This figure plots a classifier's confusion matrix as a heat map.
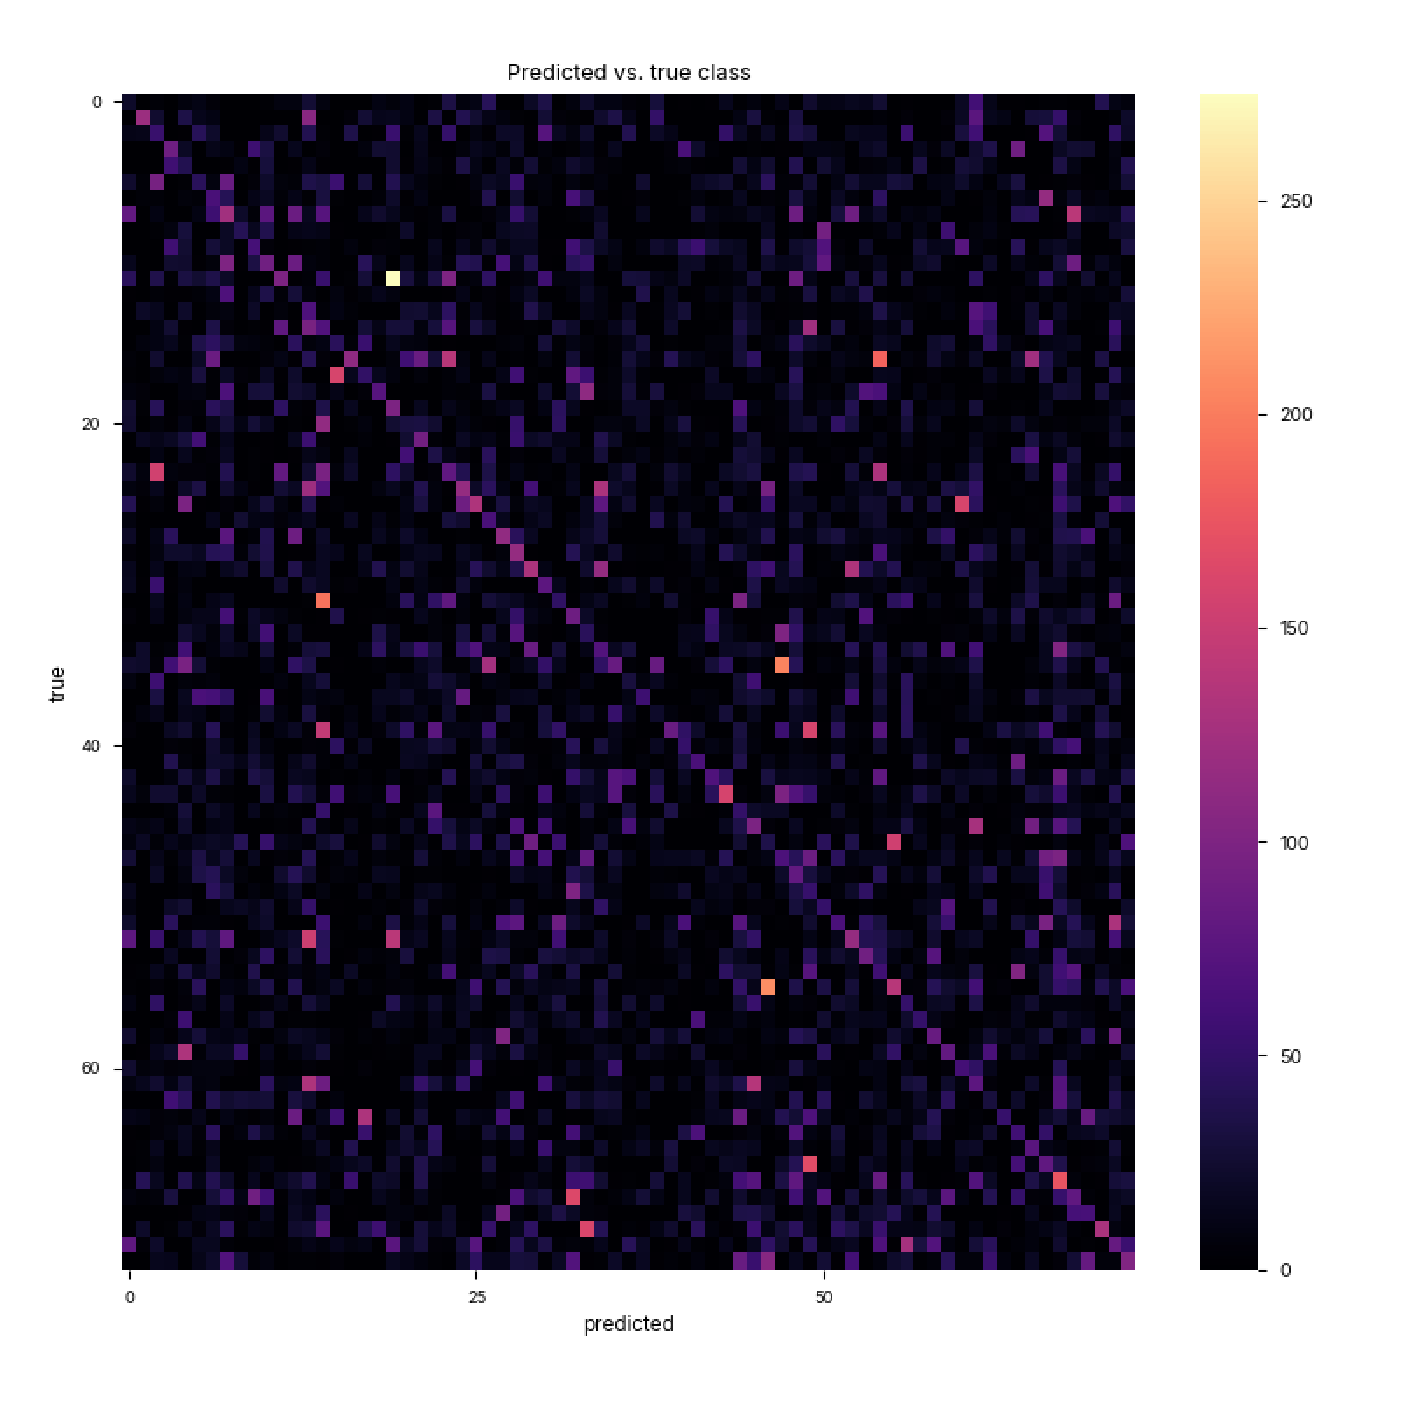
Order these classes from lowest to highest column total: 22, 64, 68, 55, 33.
55, 22, 64, 33, 68
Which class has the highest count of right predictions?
67
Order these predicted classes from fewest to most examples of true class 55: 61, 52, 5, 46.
52, 5, 61, 46
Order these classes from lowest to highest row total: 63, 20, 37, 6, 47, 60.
60, 6, 20, 37, 63, 47
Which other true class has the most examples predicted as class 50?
8
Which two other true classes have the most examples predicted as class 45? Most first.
61, 67
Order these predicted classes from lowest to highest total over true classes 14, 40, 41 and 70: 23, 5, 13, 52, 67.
5, 52, 67, 23, 13
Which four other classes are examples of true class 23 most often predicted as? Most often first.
2, 54, 14, 11
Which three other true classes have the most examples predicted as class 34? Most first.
24, 29, 25
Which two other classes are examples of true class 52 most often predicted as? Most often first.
13, 19
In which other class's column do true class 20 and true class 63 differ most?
17
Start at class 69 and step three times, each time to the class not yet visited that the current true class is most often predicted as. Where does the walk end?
7
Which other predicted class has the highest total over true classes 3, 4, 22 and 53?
64
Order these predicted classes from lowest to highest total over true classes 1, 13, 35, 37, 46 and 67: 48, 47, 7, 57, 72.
57, 7, 72, 48, 47
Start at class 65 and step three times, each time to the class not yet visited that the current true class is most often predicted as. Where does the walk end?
66
